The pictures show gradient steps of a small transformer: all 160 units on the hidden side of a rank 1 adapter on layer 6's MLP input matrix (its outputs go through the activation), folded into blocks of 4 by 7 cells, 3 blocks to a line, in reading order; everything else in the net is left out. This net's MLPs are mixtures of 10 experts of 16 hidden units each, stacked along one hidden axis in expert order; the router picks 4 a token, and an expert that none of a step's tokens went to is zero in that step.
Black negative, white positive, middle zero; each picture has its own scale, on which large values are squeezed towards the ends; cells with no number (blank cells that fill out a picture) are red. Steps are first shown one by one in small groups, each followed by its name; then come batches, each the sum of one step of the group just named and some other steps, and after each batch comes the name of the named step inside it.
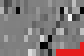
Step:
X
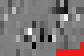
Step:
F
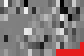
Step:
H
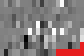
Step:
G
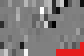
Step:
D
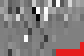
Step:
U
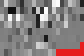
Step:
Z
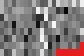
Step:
U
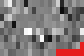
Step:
H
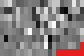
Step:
Z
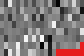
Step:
X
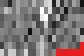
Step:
D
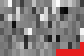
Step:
Z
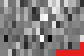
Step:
H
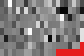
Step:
H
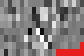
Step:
Z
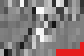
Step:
D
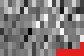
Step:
H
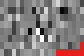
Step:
Z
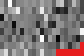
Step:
D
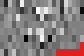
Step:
X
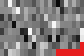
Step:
F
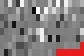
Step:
U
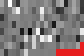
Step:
D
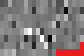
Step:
F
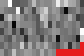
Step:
Z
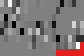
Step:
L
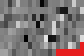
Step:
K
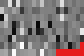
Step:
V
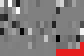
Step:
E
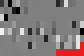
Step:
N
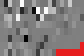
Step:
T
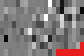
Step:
L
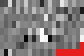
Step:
K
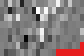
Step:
T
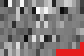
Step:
T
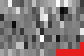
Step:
V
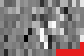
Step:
K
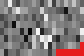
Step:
K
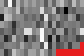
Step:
V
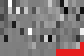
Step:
L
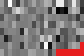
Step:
E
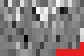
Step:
T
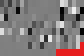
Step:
N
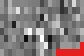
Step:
K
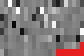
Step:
E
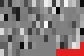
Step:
N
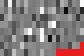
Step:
V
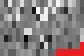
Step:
T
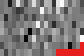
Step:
N
